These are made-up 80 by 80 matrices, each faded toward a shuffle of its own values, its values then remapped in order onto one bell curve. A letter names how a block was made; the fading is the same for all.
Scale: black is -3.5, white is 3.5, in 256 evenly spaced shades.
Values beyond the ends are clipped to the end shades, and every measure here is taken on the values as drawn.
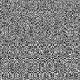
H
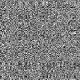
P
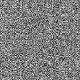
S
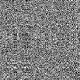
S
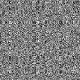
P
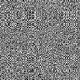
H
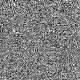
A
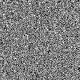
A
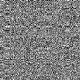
P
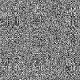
P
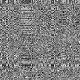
H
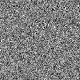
A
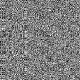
P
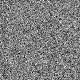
A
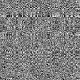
H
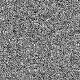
A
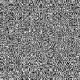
P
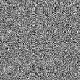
P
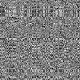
H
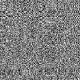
S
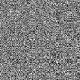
P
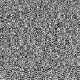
P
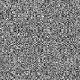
P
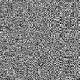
P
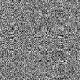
P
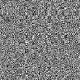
P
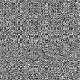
H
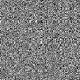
P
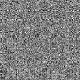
S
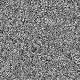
A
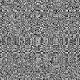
H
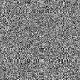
P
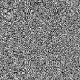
S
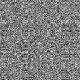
P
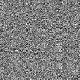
S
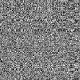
P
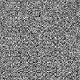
P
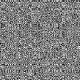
H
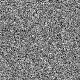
A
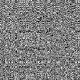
P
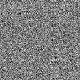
S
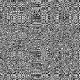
H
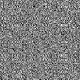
P
